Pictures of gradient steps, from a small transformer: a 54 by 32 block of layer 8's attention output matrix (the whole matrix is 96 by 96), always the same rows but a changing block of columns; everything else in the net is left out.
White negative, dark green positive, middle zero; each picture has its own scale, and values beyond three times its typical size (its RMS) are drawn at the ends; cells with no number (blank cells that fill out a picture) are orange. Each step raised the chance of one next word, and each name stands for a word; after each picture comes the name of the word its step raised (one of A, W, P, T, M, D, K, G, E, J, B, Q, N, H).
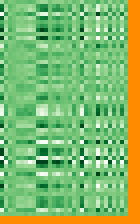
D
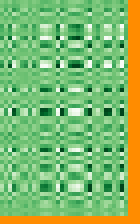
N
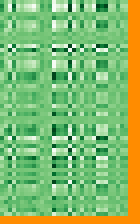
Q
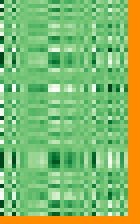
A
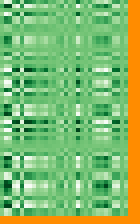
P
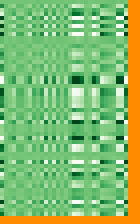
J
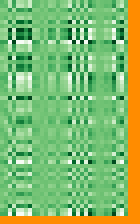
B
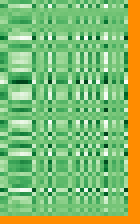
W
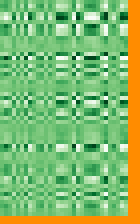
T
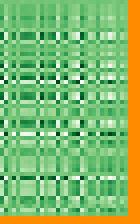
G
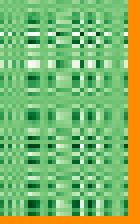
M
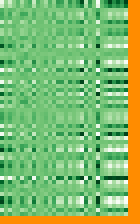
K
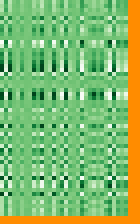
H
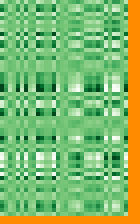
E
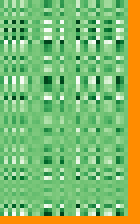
B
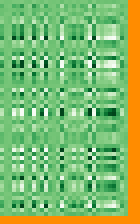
N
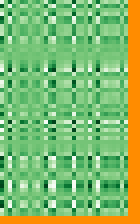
P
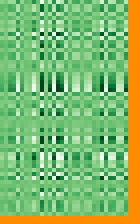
E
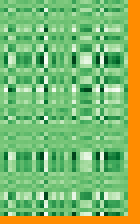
A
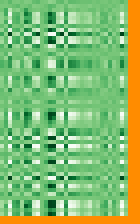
M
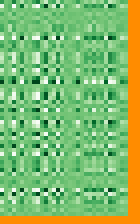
W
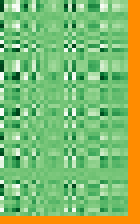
Q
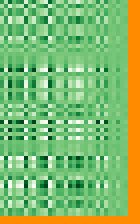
P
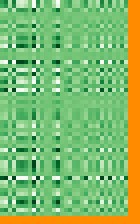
K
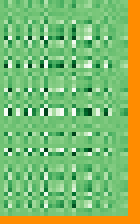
N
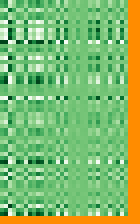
B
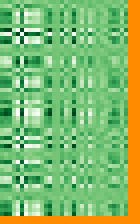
M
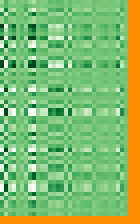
N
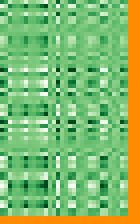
P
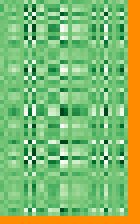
D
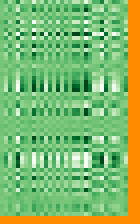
E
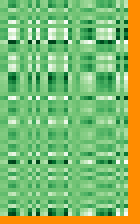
B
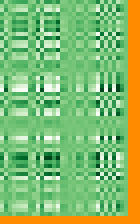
E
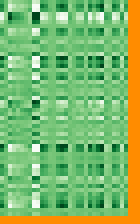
T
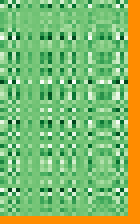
W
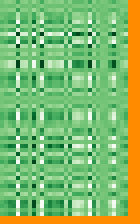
M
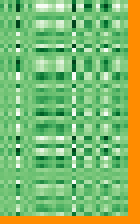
Q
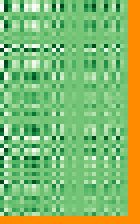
Q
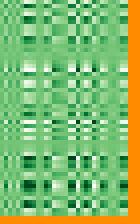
P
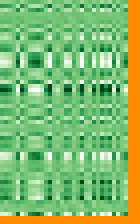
A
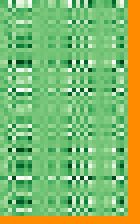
K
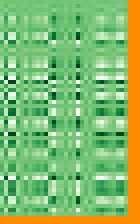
G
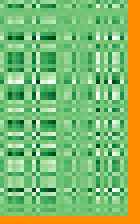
W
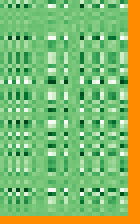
W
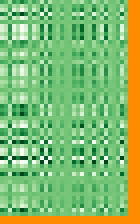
D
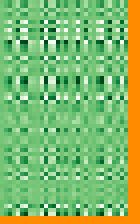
B
